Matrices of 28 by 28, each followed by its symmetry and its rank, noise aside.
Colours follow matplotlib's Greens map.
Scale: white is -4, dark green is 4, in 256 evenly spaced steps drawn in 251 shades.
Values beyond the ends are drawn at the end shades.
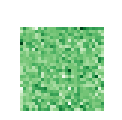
antisymmetric, rank eight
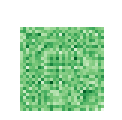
symmetric, rank six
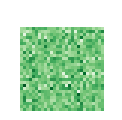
no symmetry, rank eight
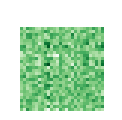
no symmetry, rank four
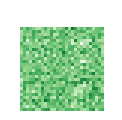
no symmetry, rank eight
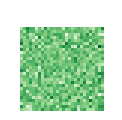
no symmetry, rank eight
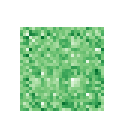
symmetric, rank four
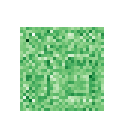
antisymmetric, rank six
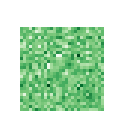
symmetric, rank six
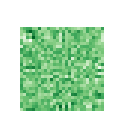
antisymmetric, rank eight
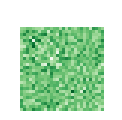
symmetric, rank eight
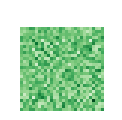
symmetric, rank six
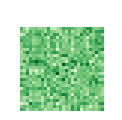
no symmetry, rank six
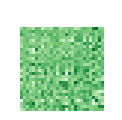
no symmetry, rank six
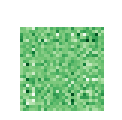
antisymmetric, rank four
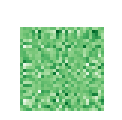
antisymmetric, rank four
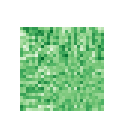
antisymmetric, rank four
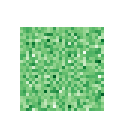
antisymmetric, rank eight
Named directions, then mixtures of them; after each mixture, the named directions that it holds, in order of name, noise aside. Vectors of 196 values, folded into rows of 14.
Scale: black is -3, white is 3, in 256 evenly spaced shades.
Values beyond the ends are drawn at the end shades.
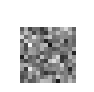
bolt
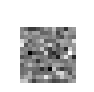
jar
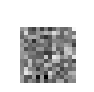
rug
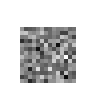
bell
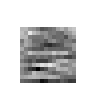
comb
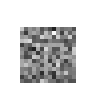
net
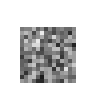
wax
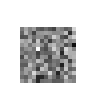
bell, rug, wax.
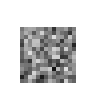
jar, wax.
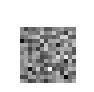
bell.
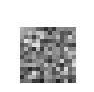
comb, net, wax.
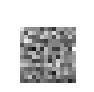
comb, net.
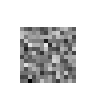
bell, bolt, net.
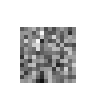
wax.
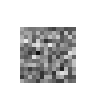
jar, net, wax.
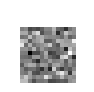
jar.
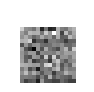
comb, net, rug.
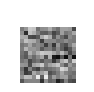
bell, comb, rug.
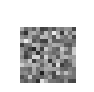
net.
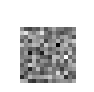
bell, jar, wax.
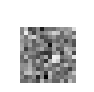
bolt, rug.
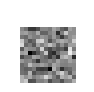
jar.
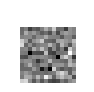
jar.
